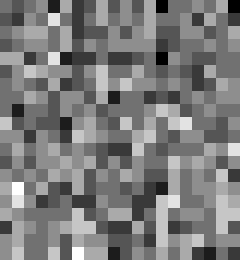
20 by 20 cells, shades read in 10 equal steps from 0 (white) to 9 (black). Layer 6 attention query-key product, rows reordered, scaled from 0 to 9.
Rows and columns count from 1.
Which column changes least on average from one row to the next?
19
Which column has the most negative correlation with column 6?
1
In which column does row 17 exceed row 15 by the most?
2
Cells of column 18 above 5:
5
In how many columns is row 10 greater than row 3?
10
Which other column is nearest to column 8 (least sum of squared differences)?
12
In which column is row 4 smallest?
6
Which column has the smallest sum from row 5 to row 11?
9
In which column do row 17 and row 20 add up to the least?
7
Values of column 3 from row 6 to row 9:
2 5 3 5
